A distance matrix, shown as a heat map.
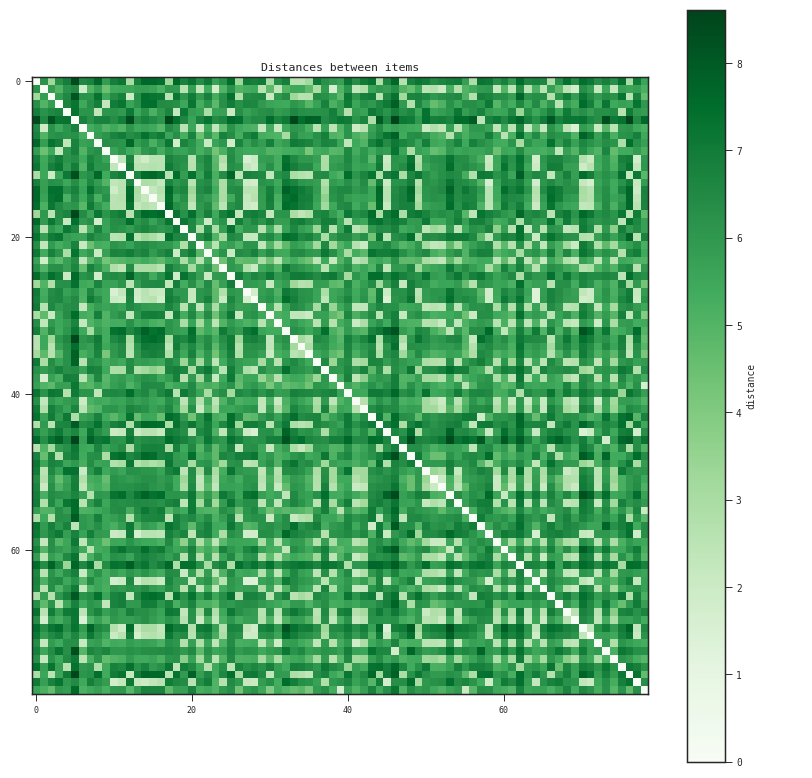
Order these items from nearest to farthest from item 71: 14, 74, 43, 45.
45, 14, 43, 74
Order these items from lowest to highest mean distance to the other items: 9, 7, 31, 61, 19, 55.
31, 61, 19, 9, 55, 7
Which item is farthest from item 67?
46
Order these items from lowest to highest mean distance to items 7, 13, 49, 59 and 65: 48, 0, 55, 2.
55, 48, 2, 0
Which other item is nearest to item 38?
1
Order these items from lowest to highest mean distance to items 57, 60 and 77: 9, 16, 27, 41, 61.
27, 16, 41, 9, 61
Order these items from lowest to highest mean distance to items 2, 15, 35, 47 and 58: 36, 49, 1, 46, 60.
49, 1, 36, 60, 46
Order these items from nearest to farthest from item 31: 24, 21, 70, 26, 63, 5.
63, 21, 24, 26, 70, 5
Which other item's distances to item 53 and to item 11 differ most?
70
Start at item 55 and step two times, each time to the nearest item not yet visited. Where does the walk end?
39
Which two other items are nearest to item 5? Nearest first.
57, 43
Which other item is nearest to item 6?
69
